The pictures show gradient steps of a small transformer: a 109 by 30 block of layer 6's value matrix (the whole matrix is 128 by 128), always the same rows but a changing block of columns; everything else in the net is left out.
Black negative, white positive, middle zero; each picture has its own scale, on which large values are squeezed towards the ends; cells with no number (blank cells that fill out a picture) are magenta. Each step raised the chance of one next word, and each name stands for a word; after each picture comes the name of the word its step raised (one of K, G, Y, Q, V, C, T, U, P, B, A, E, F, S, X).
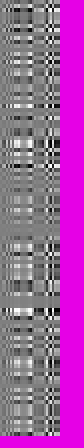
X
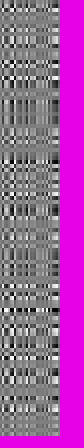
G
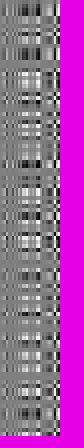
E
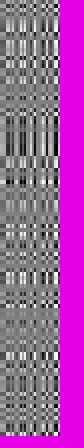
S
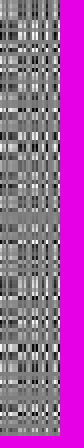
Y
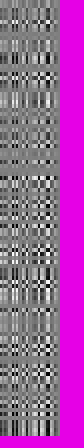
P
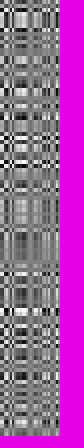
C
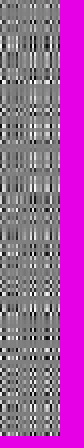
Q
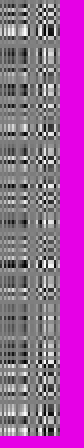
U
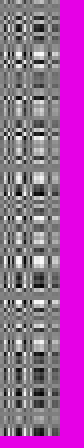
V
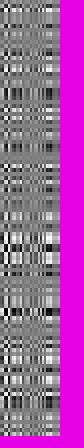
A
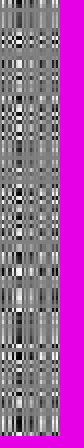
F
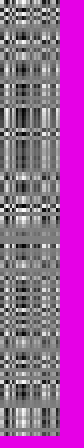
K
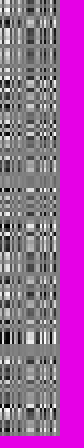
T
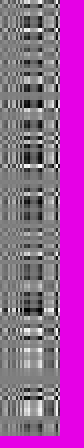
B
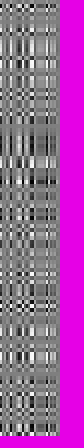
S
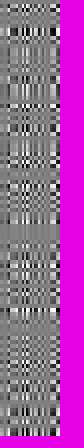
U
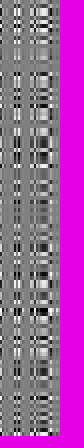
X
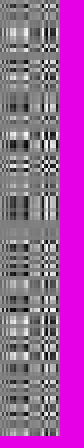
Y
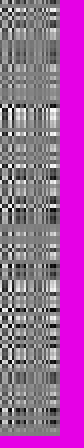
K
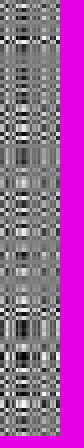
F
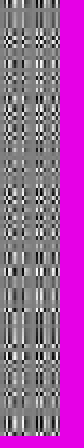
F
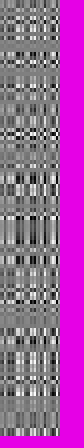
V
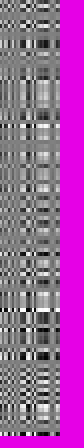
Q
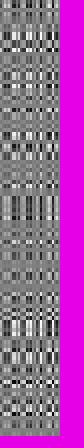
Y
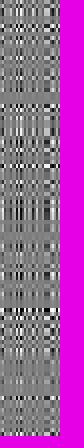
X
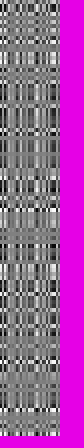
K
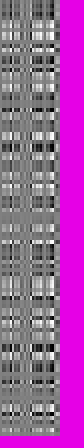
Y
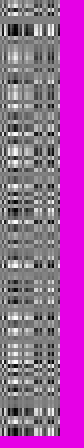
U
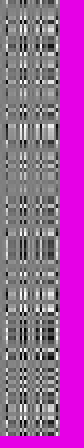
Q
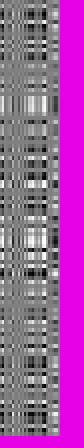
P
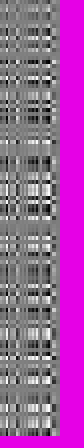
G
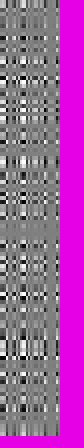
G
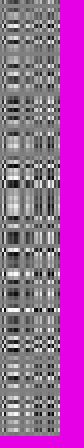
P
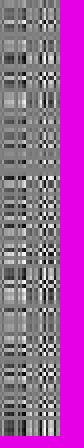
P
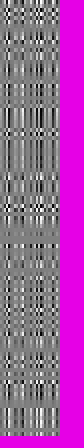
K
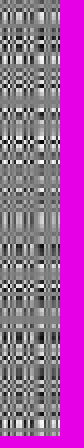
C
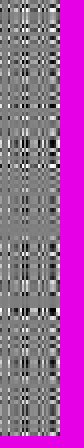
X
